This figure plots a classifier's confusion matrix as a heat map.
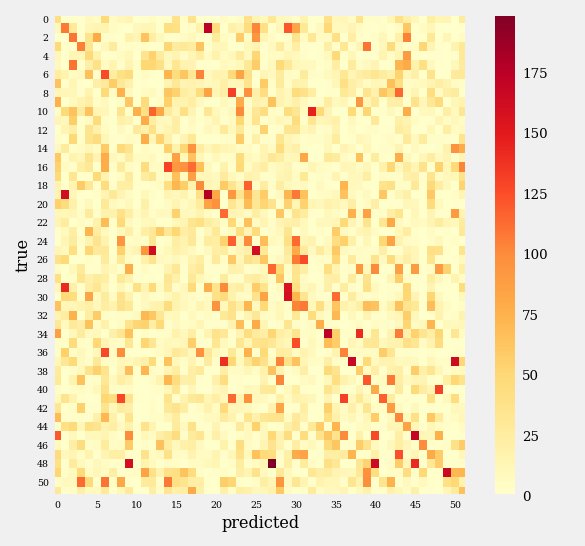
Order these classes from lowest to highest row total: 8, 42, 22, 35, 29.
42, 22, 35, 29, 8
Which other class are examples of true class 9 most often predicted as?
38
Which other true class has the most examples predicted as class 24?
18
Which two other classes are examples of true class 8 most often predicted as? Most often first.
22, 43
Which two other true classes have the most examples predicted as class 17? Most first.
16, 14
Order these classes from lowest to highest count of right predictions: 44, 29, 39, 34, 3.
44, 3, 39, 29, 34
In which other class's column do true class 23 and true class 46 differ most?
4
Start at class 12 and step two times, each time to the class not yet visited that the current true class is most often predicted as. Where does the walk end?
31
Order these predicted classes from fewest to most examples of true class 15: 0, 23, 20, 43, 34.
20, 34, 23, 0, 43
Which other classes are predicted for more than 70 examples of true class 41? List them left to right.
8, 22, 24, 36
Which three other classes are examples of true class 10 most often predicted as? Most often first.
32, 12, 23
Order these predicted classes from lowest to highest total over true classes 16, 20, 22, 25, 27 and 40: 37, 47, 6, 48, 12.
37, 47, 12, 6, 48
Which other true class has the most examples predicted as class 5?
2
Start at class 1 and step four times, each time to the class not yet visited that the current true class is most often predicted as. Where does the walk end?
21
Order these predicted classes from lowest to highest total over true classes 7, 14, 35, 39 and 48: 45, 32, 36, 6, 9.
32, 36, 6, 45, 9
